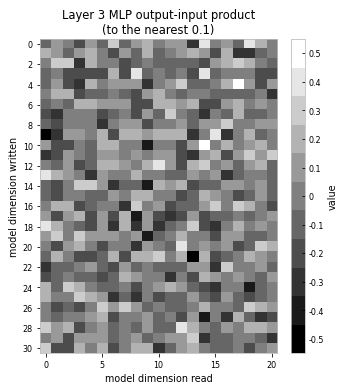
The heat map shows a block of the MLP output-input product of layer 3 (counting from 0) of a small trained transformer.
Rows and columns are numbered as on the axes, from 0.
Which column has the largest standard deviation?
14
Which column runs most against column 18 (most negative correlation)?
3
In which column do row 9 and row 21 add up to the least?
13
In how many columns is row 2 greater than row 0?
9
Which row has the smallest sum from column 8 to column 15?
17
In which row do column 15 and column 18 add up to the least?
24
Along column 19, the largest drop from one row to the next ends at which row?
27
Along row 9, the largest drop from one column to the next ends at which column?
16
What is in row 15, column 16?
0
